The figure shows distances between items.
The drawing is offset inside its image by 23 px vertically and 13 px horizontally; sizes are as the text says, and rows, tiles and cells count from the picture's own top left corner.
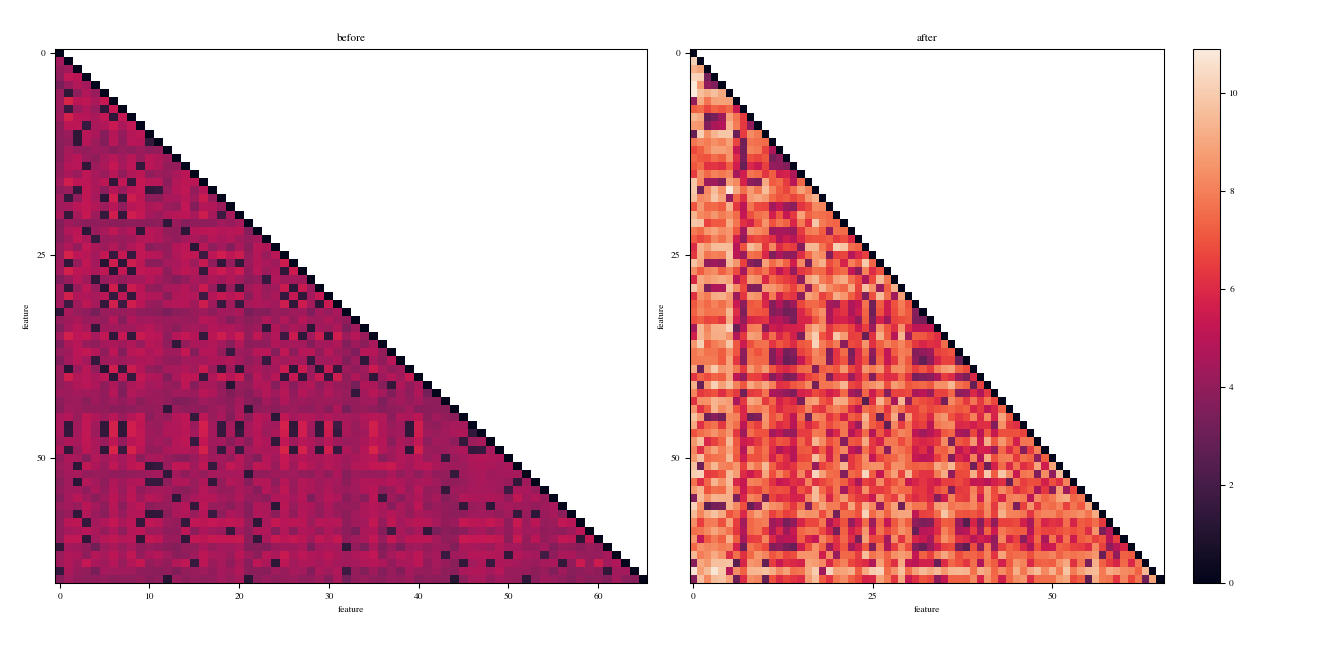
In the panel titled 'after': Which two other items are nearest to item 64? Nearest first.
18, 5
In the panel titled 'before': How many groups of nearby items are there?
12
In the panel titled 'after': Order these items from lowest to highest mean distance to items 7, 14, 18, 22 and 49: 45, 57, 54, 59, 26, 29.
59, 54, 45, 57, 26, 29
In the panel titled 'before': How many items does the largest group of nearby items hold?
12
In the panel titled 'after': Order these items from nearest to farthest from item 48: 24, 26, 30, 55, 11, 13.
26, 11, 13, 30, 55, 24
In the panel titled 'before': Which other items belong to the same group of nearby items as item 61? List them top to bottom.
0, 32, 64
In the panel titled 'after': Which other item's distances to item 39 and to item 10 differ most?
1
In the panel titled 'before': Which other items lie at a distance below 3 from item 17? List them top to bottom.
2, 10, 11, 51, 53, 57
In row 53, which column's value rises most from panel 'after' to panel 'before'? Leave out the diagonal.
44
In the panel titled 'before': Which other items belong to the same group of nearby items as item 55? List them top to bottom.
13, 36
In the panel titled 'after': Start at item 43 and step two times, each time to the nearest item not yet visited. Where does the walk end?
35
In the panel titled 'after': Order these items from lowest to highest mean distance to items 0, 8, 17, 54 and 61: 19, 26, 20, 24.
19, 26, 20, 24
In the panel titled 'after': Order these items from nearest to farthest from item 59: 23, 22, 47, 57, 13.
57, 13, 47, 22, 23
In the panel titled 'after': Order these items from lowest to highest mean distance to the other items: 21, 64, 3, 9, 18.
9, 21, 18, 3, 64
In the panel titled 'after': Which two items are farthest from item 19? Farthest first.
64, 5
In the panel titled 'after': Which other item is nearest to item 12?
7
